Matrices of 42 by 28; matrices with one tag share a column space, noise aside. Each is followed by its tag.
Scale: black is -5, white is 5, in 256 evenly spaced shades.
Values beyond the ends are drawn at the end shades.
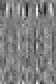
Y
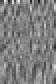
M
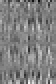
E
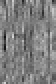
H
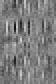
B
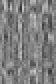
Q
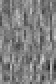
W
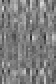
Q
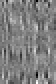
E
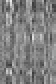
Q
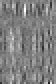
Y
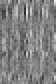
H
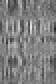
B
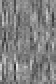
W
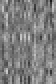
Q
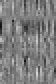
B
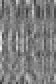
H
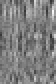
H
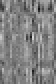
Q
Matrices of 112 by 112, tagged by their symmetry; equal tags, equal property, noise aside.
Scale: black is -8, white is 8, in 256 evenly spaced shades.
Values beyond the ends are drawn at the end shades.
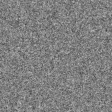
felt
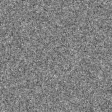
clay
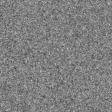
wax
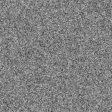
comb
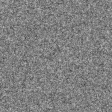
clay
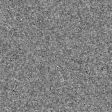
felt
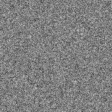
wax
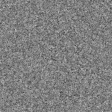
wax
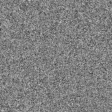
felt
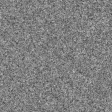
comb
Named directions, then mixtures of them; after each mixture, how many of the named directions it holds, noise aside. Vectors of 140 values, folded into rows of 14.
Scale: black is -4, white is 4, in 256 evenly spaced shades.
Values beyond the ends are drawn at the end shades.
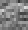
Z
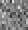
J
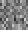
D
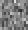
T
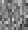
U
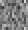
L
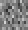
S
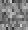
four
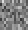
two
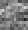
one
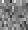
four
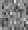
one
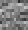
one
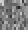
three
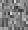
one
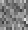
four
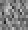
one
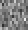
two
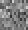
three
